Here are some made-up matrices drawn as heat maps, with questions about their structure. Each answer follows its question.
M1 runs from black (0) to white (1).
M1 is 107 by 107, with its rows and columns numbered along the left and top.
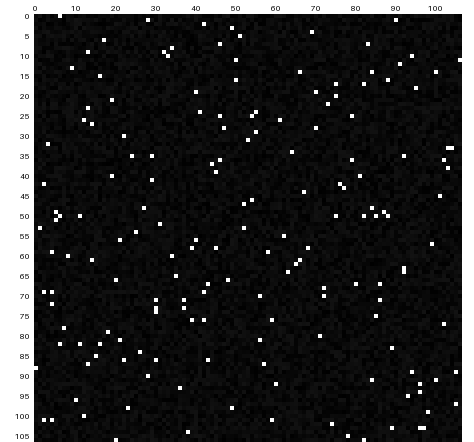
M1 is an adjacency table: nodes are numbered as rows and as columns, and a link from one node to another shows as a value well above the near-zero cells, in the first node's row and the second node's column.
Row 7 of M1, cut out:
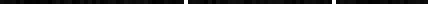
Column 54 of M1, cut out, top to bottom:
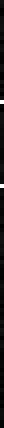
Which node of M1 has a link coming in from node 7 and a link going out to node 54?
node 46
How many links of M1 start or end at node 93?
2
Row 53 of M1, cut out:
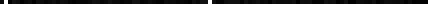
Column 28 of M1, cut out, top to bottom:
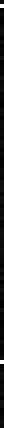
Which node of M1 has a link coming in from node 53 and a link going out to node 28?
node 1
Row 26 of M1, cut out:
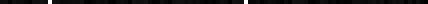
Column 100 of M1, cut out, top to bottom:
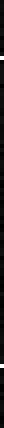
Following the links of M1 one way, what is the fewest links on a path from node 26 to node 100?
3
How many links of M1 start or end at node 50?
8
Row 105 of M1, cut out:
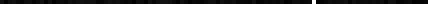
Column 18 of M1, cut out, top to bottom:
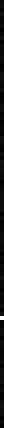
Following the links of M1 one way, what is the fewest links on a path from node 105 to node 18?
7
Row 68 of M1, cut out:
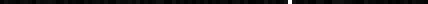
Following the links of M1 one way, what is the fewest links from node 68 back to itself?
8
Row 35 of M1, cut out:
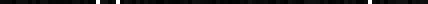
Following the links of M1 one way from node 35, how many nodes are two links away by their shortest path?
4
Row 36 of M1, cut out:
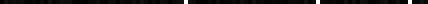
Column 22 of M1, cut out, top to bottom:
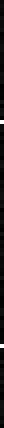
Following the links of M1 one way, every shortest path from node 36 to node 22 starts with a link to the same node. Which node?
node 102
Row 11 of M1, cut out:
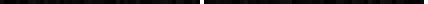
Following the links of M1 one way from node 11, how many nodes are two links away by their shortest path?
6
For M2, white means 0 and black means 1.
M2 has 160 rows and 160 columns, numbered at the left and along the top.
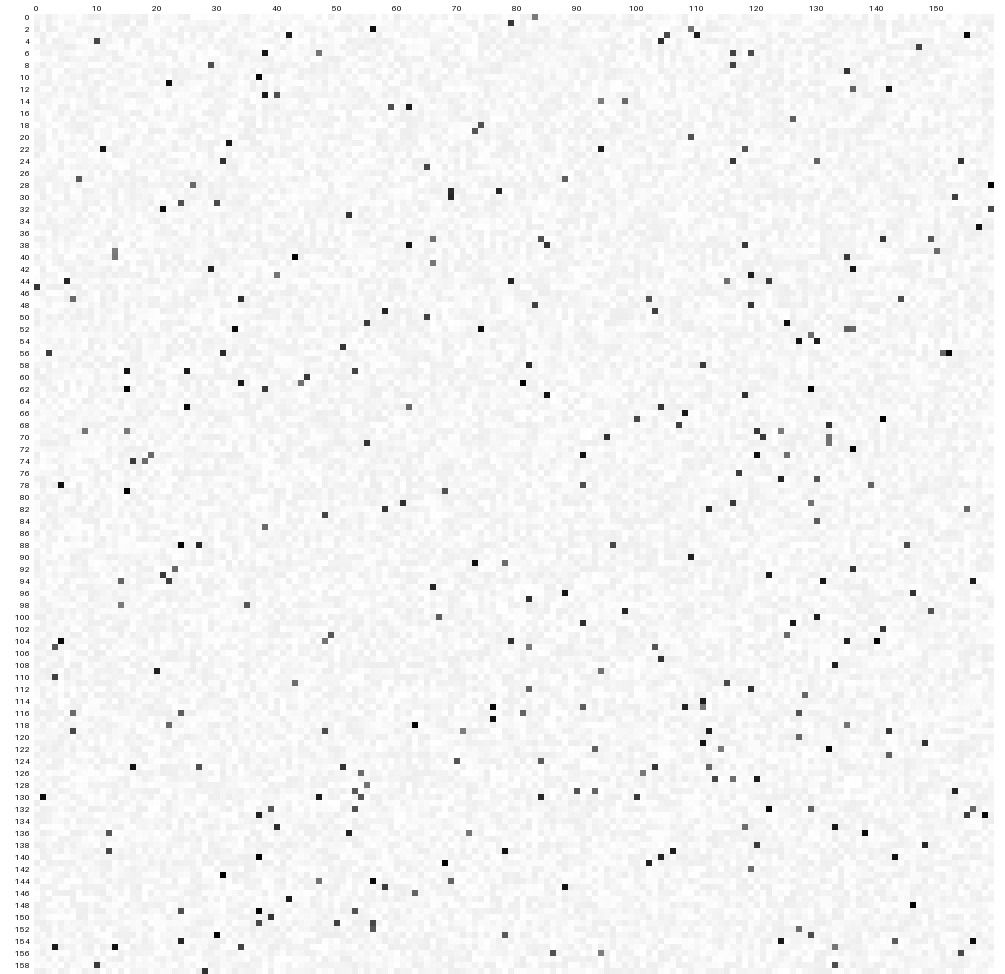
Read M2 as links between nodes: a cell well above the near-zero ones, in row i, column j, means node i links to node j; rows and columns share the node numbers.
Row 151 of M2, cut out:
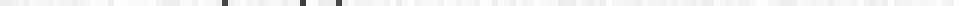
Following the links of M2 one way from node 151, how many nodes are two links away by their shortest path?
8
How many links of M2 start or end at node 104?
9
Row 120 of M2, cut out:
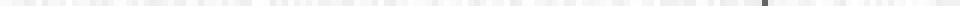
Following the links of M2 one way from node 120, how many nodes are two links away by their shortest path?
2
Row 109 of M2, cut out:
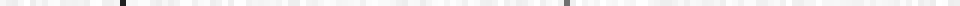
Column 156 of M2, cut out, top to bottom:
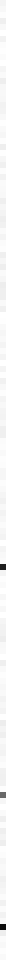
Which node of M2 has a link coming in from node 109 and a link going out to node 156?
node 94
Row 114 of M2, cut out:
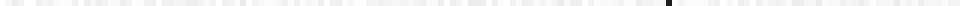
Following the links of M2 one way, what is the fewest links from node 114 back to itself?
7
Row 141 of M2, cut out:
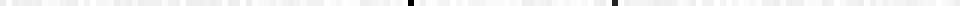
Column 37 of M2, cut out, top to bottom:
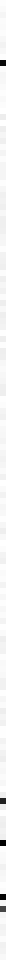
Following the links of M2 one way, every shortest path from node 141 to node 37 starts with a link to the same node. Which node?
node 68
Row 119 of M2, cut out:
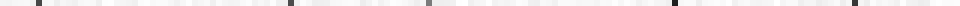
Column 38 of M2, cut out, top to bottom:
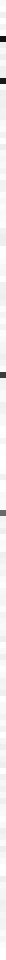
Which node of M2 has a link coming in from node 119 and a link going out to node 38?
node 6
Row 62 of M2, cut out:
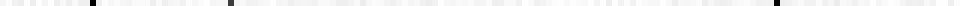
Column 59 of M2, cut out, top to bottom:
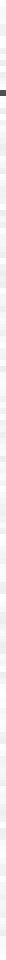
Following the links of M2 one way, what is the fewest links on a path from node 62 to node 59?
2
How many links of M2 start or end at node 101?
3
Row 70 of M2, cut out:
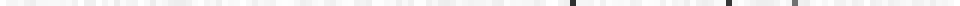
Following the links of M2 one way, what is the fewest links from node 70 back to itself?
5
